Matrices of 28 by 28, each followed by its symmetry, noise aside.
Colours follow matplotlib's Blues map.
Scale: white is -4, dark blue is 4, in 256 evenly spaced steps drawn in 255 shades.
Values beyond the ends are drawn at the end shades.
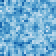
mirrored top to bottom.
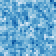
symmetric across the other diagonal.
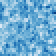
no symmetry.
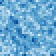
symmetric across the other diagonal.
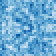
mirrored top to bottom.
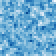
symmetric across the other diagonal.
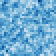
no symmetry.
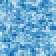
same after a half turn.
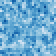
no symmetry.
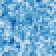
no symmetry.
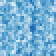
mirrored top to bottom.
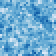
symmetric across the other diagonal.
